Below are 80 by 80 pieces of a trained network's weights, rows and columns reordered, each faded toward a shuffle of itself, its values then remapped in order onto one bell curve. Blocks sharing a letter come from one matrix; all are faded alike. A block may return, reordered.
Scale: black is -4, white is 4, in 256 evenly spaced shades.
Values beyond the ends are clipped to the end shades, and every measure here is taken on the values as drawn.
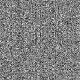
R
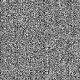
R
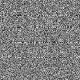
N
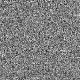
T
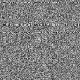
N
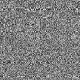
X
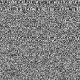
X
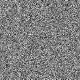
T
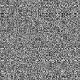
X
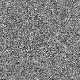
T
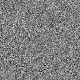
T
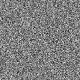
T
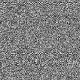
N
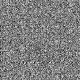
R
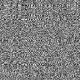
X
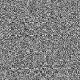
X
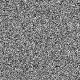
T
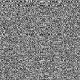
X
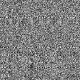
N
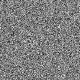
T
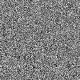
T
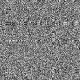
N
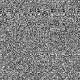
X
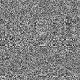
N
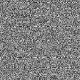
N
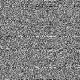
X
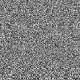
X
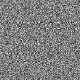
N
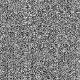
R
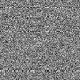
X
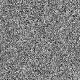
T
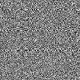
N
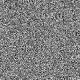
T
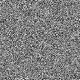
T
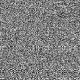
X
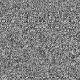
N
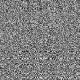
X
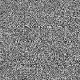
N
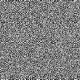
X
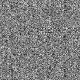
R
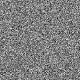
T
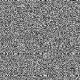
X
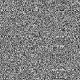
N
